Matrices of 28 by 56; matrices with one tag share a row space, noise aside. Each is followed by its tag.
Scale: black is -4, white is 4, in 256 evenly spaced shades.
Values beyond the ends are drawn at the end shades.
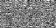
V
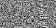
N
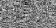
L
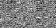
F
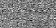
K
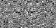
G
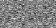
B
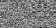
K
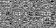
V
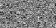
F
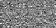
F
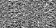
B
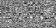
V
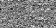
K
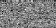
K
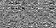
B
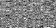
V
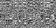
V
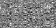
V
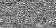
F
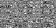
V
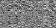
B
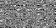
F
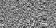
N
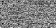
K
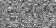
B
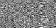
N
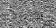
V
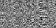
N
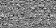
K
